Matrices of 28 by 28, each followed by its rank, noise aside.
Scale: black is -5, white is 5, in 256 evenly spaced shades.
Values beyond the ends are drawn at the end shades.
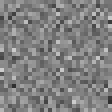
six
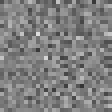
six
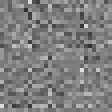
three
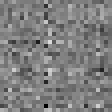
four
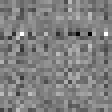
three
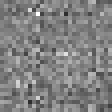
five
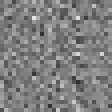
five
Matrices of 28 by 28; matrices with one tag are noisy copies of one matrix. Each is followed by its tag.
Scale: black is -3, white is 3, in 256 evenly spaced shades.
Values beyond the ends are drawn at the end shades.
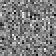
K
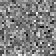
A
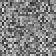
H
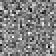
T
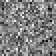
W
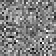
H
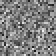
A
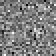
A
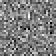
K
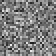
H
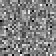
K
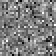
W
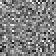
T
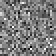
K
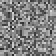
K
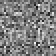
A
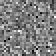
A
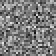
A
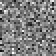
T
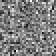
T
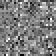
W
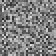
H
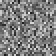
K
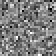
W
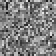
W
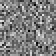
A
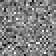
H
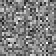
H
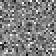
T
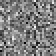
A
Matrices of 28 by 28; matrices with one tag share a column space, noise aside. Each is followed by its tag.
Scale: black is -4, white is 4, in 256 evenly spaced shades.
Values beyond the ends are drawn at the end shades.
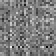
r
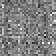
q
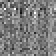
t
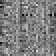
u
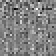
t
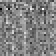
t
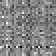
r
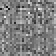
t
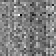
u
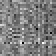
q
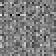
u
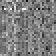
t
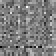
r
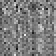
t
